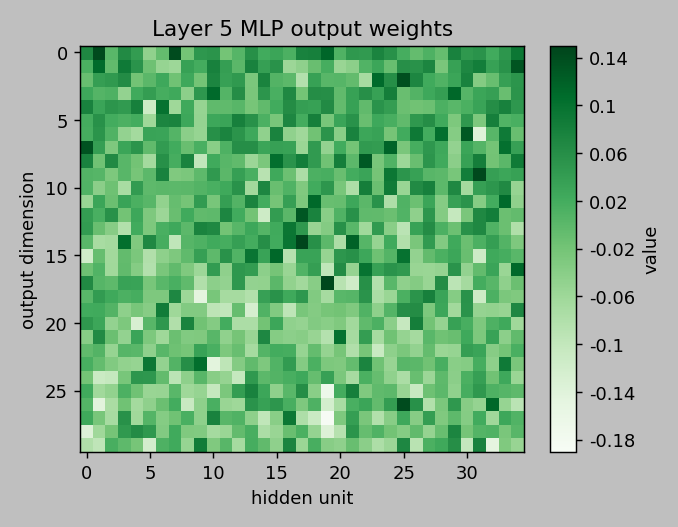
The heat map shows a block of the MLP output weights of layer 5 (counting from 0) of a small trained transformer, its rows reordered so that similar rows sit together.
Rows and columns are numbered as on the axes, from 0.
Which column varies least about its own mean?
28
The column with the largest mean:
22
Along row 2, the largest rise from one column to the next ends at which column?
23
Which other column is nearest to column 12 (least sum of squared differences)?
24
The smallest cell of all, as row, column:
27, 19
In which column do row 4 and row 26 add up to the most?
32
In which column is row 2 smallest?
17
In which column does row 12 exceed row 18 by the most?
31
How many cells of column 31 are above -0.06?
27
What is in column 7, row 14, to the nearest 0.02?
-0.1
